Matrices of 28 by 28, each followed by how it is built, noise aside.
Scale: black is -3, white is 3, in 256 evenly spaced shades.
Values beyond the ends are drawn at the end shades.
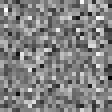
repeating rows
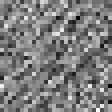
Hankel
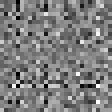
low rank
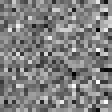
low rank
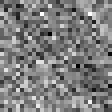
Toeplitz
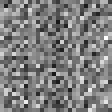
repeating rows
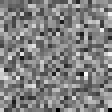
repeating rows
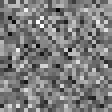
Toeplitz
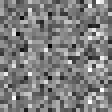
repeating rows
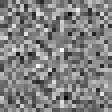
repeating rows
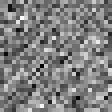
Hankel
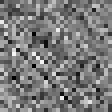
Toeplitz
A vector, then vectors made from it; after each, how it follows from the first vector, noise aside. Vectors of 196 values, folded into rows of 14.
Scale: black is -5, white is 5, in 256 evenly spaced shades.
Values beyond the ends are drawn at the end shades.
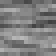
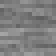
reversed, negated, shrunk.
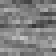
copied.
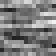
negated, scaled up.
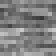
reversed, negated.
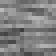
reversed.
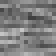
reversed, negated.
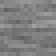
negated, shrunk.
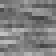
reversed, negated.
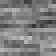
copied.
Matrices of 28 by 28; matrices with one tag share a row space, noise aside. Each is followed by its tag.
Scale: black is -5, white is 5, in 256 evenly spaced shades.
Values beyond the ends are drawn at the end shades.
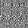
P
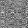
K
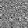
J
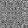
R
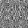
P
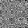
J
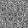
R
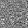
K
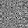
J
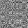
K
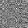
J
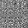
R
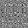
R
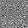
R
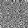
P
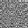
J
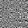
J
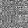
J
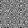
P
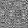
K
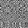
P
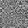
J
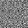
R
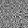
P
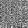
J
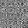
R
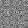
P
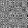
K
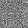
R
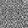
R
